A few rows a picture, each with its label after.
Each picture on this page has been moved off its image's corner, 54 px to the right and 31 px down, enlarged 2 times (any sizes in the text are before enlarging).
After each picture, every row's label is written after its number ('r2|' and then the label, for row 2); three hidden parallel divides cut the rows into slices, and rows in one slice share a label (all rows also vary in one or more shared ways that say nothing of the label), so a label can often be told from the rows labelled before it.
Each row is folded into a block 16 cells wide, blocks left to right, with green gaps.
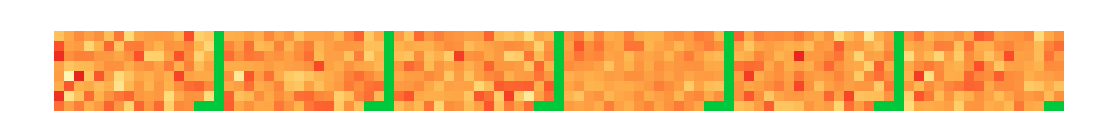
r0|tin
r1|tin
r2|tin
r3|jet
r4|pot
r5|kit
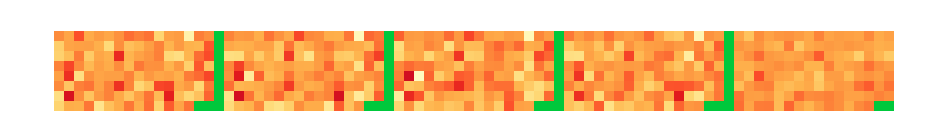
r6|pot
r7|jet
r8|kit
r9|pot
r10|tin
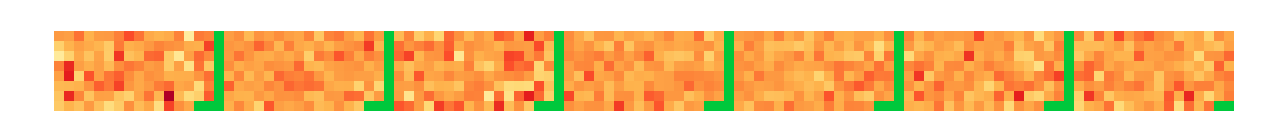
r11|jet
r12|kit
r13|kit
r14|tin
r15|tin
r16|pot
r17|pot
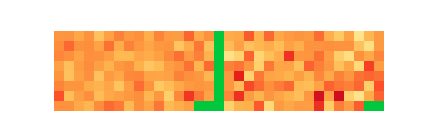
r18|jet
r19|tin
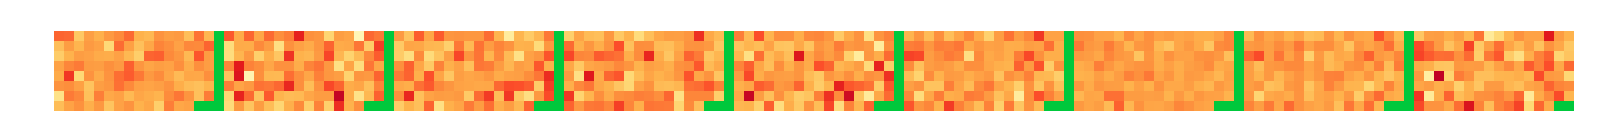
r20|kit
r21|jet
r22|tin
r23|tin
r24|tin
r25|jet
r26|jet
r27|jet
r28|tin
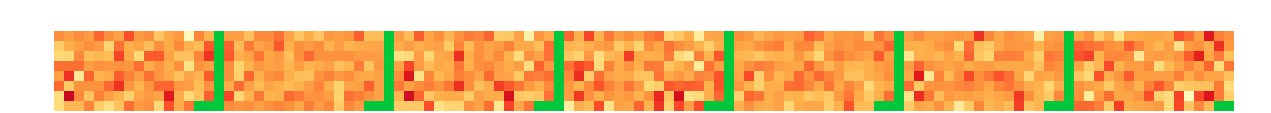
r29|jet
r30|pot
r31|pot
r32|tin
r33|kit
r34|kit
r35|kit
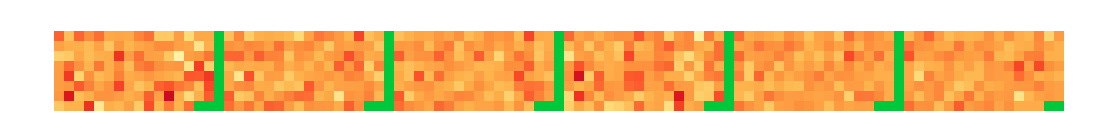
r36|tin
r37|pot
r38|pot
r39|jet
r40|jet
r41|pot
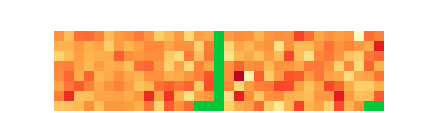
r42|tin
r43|kit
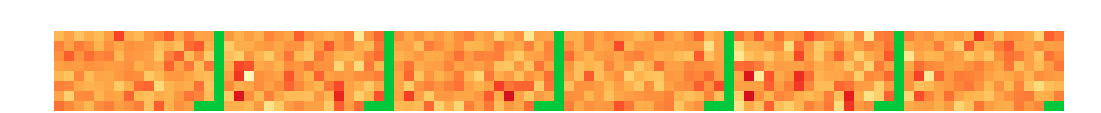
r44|jet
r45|jet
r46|pot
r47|tin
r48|jet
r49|kit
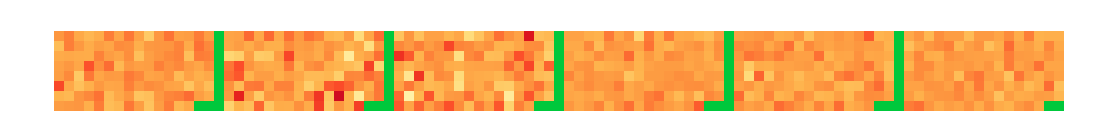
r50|kit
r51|tin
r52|pot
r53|pot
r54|pot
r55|jet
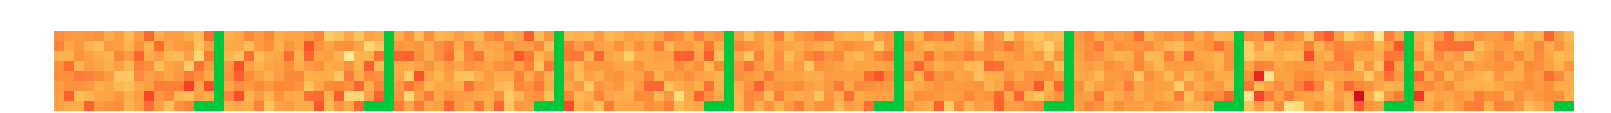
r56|tin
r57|tin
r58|pot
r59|jet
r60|pot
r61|tin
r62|jet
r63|jet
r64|pot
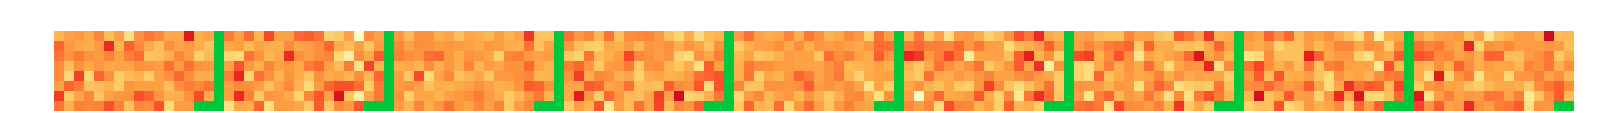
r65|tin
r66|tin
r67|pot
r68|tin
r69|kit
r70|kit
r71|kit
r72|tin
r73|tin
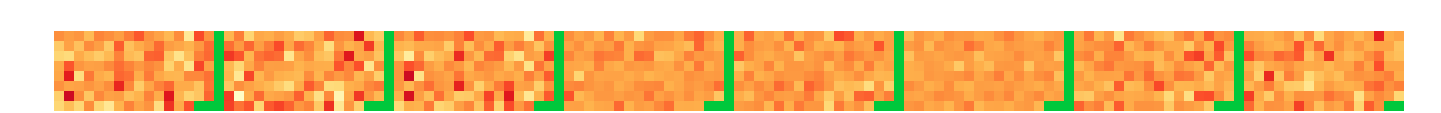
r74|jet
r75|jet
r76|pot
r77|pot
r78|kit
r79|jet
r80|kit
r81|tin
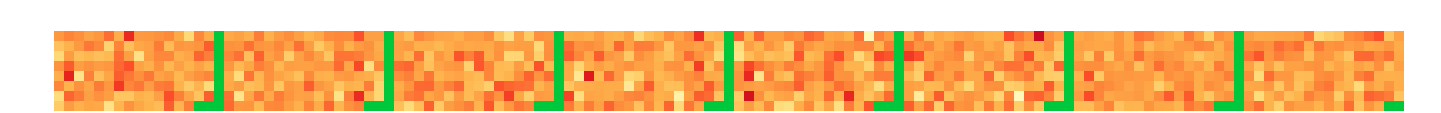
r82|kit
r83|jet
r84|tin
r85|pot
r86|jet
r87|jet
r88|pot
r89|jet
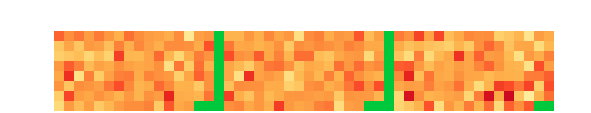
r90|jet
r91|tin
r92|tin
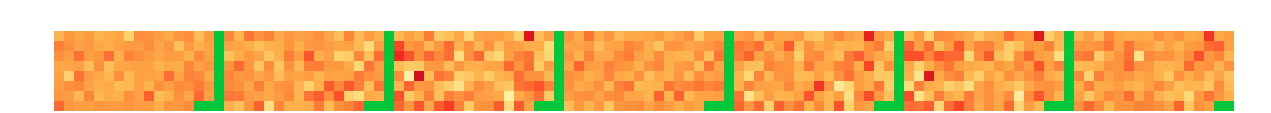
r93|pot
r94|tin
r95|tin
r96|pot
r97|jet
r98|pot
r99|jet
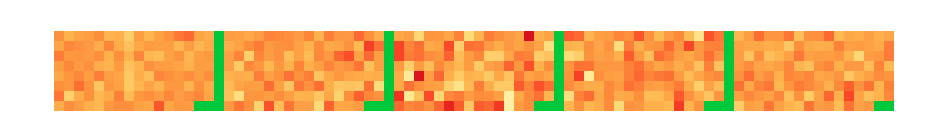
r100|pot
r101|kit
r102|tin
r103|kit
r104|pot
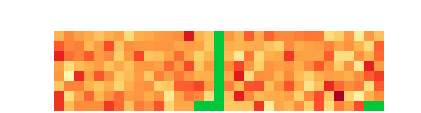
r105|tin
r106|tin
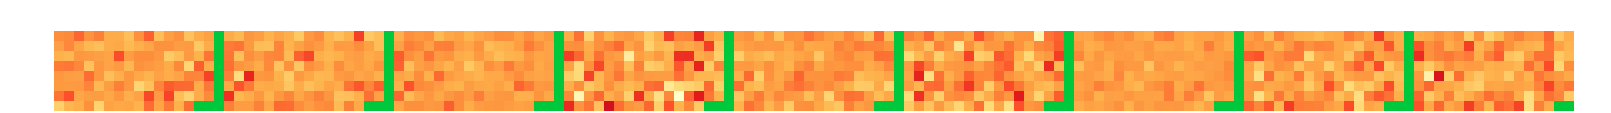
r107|tin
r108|tin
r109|pot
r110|kit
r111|kit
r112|jet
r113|pot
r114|jet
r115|tin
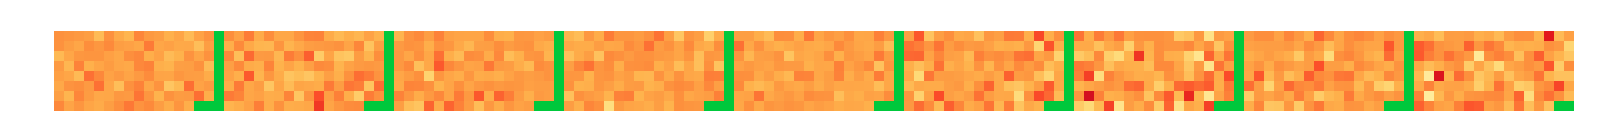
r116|pot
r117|tin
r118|pot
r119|pot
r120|jet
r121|jet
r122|tin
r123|kit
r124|pot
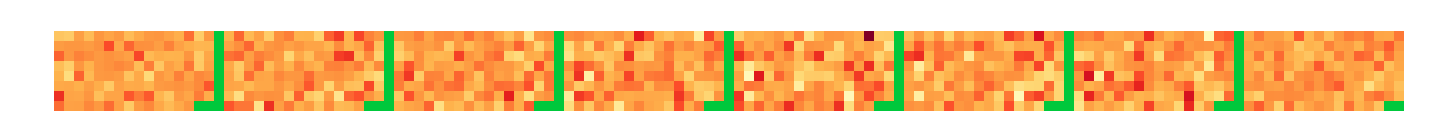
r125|tin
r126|kit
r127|pot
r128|kit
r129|tin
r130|kit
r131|kit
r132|kit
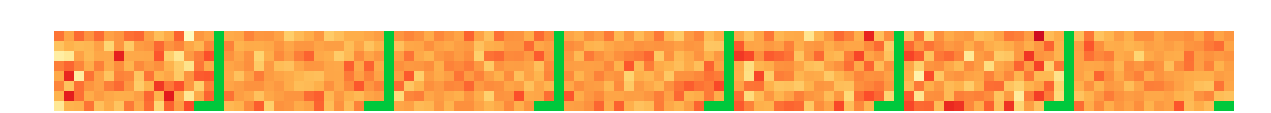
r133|pot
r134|tin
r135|kit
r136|tin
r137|pot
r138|jet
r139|jet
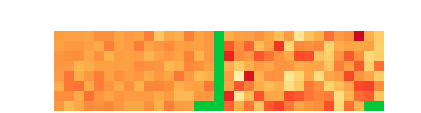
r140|pot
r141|tin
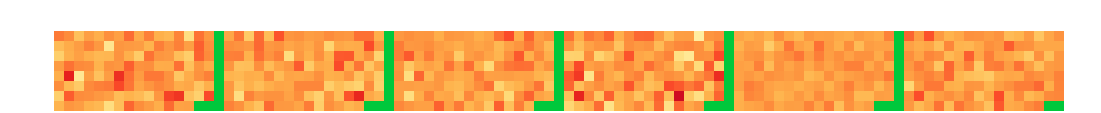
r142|kit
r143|kit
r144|jet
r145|pot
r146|pot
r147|tin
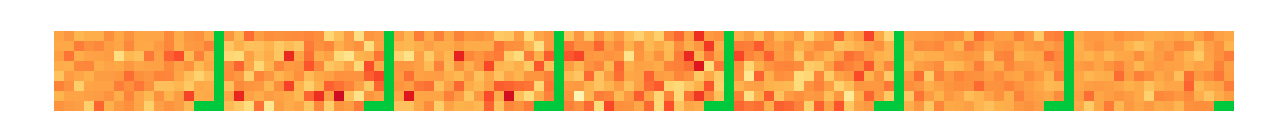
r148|kit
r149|tin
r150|tin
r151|kit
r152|pot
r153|jet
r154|pot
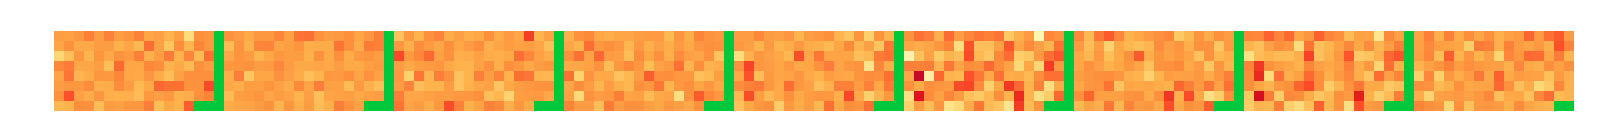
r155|pot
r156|jet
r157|pot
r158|jet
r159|pot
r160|jet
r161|tin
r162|jet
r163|kit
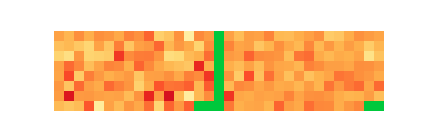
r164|tin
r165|tin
